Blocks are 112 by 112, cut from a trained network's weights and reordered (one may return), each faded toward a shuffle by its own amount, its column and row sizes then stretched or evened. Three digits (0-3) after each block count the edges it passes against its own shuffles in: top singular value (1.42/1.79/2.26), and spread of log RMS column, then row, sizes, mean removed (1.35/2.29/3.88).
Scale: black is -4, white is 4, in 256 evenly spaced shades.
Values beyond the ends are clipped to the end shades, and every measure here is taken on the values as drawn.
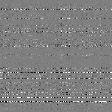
2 1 3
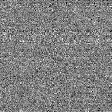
2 1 1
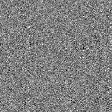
2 1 1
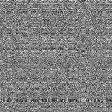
3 0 2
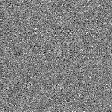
2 0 1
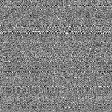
3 0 2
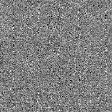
1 2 0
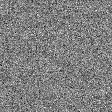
0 0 0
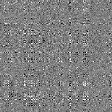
3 2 2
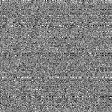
3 0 2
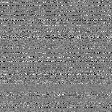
2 0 3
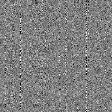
2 2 0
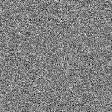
2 0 1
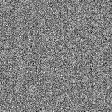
1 0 0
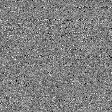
0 0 2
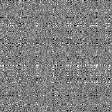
3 2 2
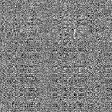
3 2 1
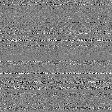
1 0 3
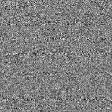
2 0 2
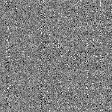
0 2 0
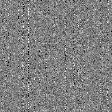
1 2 0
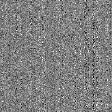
1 2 0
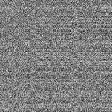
3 1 0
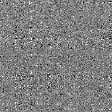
0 2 2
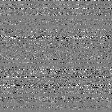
0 0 3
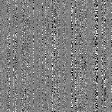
1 3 0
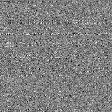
2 0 2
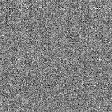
1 0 1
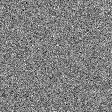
0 0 0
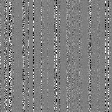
2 3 0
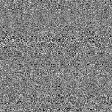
2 0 2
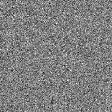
1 1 0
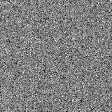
0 0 1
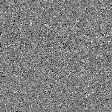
0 1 1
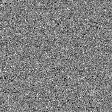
0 0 1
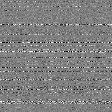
2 0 3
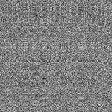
3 0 1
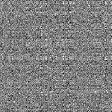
3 2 0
